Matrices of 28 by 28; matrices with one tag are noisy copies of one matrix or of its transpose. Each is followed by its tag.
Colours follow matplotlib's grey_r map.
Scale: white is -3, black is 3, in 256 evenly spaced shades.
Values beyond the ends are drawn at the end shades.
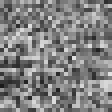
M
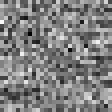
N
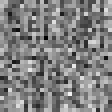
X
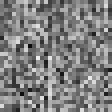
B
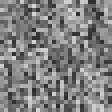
N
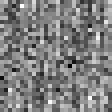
X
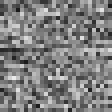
B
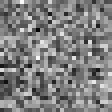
M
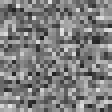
X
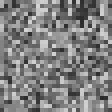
M
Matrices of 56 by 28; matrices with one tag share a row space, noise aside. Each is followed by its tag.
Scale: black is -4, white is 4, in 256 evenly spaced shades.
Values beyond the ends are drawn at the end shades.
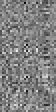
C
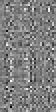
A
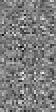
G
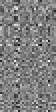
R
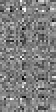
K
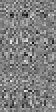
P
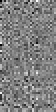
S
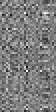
C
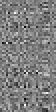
C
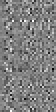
A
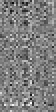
P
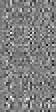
A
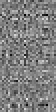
C
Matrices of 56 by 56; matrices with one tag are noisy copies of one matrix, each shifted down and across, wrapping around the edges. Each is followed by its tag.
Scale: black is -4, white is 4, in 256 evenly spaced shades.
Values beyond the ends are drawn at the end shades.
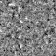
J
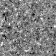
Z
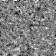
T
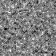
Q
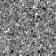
Z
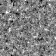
Z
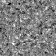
Q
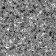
Q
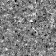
T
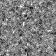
Z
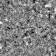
J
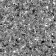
Q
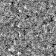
J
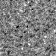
Q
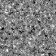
Q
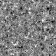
Z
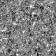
Z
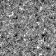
Z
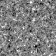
Z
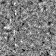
J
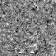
T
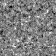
Q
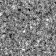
Q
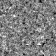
T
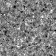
Q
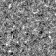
Z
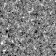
Z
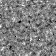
Q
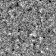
J
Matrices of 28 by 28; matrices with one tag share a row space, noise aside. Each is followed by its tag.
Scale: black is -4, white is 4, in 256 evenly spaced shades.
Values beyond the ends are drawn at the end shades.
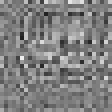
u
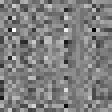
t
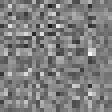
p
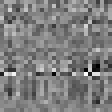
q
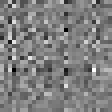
t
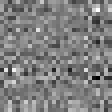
q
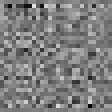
p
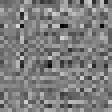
u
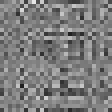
u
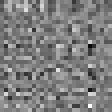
p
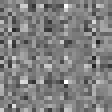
t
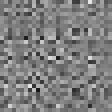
p
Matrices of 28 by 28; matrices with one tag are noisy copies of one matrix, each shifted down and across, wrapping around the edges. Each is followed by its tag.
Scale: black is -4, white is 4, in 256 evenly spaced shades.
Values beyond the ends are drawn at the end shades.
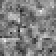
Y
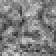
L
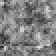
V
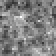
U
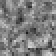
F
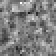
F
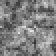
L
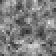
U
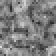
L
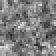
U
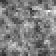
U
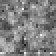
V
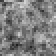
U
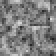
Y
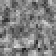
F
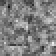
Y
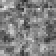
V
